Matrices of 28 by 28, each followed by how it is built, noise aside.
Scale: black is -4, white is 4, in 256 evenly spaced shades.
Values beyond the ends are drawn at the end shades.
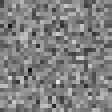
noise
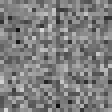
blocks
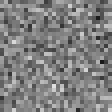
noise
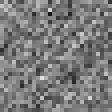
Hankel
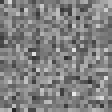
blocks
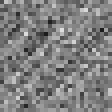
Hankel
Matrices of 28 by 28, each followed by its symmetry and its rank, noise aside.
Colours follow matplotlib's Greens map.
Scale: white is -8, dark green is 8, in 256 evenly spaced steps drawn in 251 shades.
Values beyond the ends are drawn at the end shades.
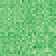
no symmetry, rank eight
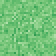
no symmetry, rank eight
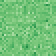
no symmetry, rank six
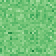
no symmetry, rank six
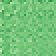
antisymmetric, rank four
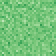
no symmetry, rank eight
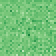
no symmetry, rank eight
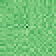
symmetric, rank four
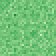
symmetric, rank six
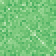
symmetric, rank eight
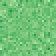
symmetric, rank four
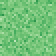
no symmetry, rank eight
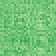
antisymmetric, rank six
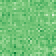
antisymmetric, rank four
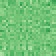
antisymmetric, rank four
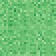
no symmetry, rank six
